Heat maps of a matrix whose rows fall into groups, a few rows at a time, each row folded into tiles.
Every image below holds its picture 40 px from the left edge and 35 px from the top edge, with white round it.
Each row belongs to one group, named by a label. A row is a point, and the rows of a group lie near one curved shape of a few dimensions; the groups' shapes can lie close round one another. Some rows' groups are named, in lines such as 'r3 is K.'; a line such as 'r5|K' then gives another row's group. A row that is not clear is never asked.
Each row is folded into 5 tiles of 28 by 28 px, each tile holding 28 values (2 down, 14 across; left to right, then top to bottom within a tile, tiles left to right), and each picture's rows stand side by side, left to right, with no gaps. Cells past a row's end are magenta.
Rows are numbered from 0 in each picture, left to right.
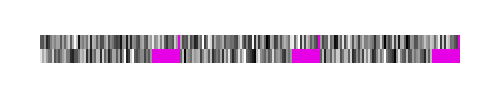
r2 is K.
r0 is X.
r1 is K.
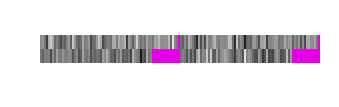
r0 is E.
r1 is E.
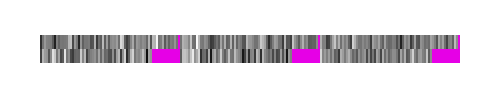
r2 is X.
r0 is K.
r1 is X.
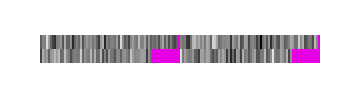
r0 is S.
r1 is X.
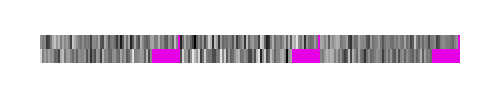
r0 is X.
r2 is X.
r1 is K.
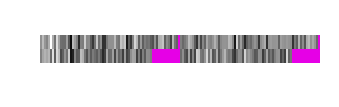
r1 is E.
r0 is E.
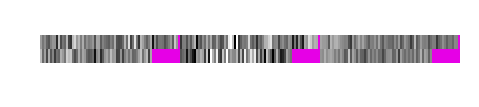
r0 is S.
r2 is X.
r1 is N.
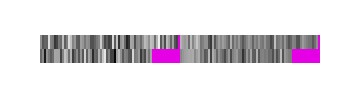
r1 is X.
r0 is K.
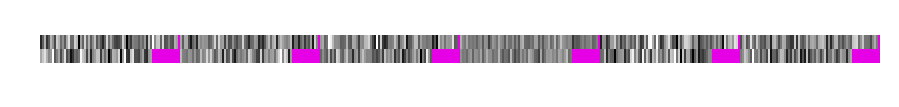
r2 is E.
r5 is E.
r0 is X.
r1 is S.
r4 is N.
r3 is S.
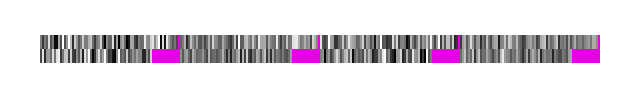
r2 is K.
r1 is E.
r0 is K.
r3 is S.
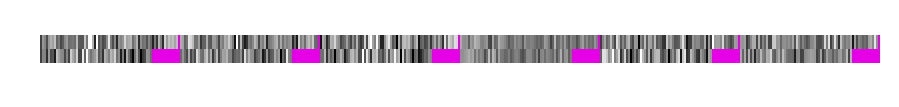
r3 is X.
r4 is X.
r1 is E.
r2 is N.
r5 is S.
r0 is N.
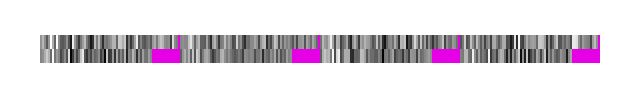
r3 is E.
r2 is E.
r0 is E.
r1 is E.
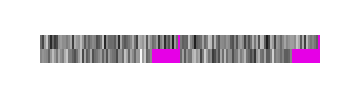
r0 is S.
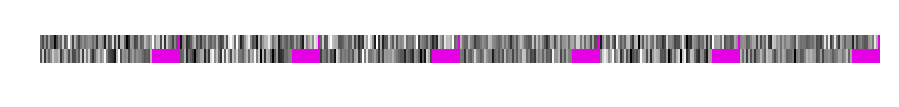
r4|X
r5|S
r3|K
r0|K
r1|N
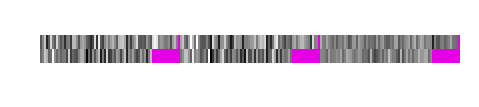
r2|S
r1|E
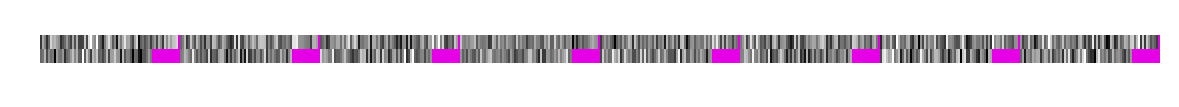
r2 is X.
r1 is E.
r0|N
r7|K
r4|K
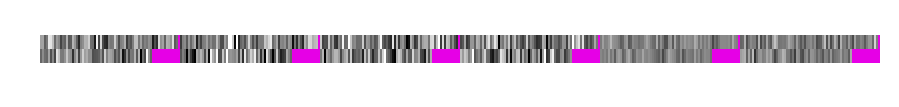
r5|S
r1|N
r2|K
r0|E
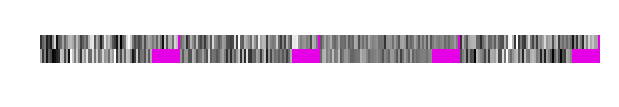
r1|E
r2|S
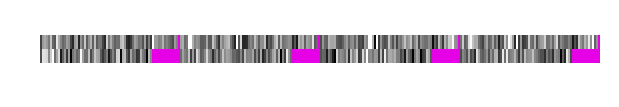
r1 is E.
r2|N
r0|X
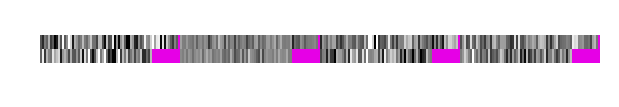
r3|E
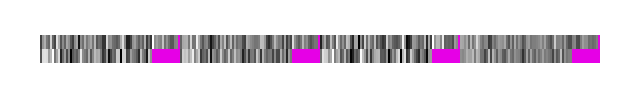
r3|X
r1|X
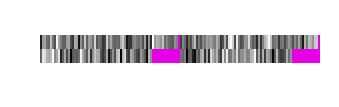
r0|X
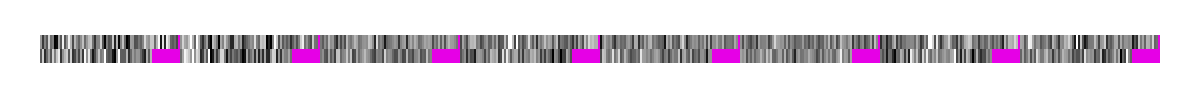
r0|K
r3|N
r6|N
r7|E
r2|E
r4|S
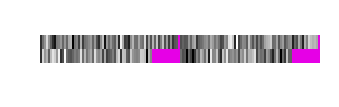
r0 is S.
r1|N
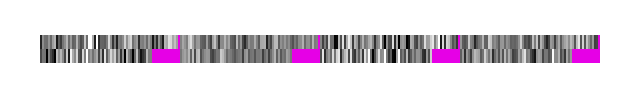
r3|K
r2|K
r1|E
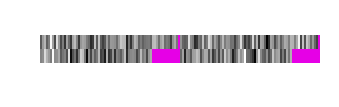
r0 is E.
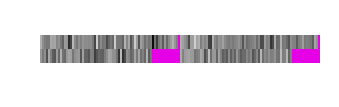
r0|S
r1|X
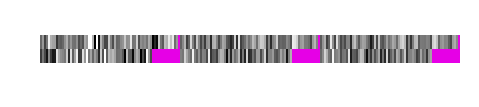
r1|E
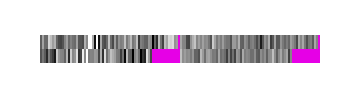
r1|X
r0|N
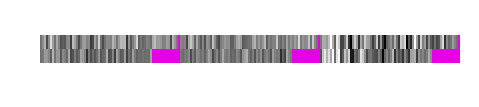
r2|E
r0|E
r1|E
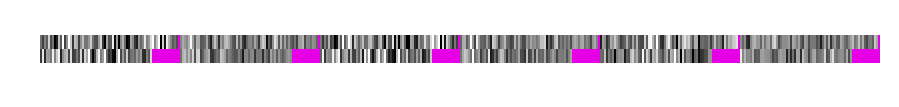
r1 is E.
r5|X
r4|N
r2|K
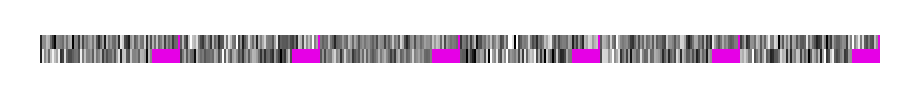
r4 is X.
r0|S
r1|N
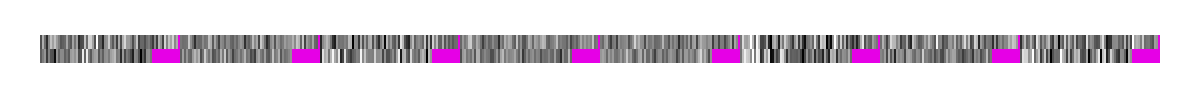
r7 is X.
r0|N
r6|S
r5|E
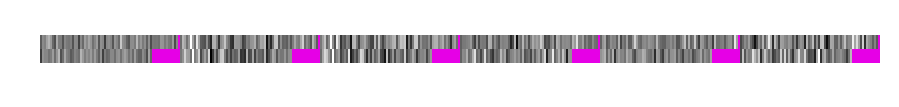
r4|S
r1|E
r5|K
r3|K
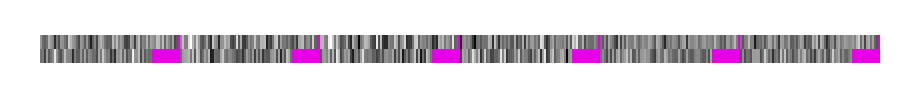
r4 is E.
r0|K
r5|K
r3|K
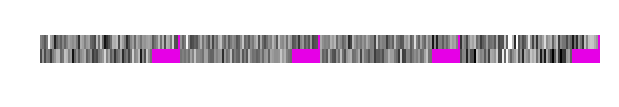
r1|S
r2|S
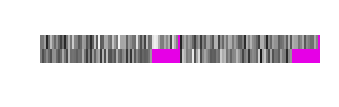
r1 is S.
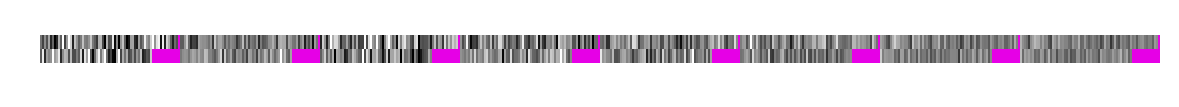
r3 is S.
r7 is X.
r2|N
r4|X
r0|K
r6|X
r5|E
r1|S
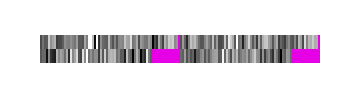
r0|N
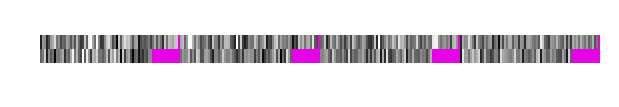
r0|N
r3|S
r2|E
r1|E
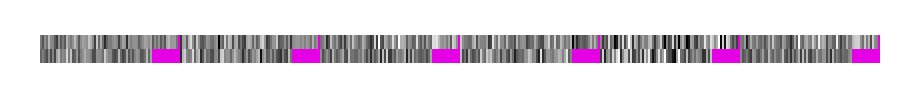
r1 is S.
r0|E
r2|E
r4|K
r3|S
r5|E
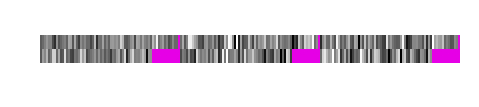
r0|K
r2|X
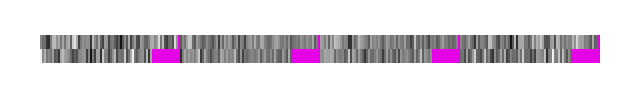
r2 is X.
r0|X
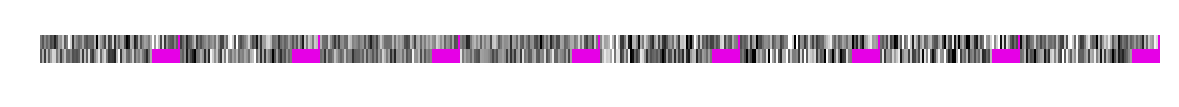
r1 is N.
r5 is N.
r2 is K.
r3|X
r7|N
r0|K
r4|E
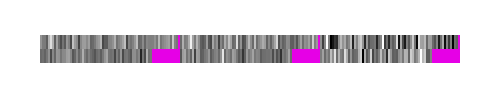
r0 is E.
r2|S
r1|S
